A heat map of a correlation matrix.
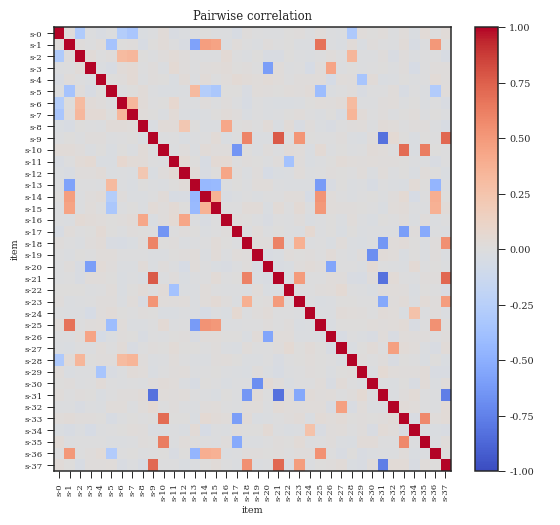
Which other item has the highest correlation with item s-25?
s-1
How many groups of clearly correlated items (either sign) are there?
11
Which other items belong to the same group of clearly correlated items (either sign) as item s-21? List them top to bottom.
s-9, s-18, s-23, s-31, s-37
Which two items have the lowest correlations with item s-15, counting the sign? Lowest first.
s-13, s-5
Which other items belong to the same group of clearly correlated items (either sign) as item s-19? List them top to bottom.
s-30
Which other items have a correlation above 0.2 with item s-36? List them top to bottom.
s-1, s-14, s-15, s-25
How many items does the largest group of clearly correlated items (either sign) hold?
7
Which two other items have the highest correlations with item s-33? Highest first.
s-10, s-35
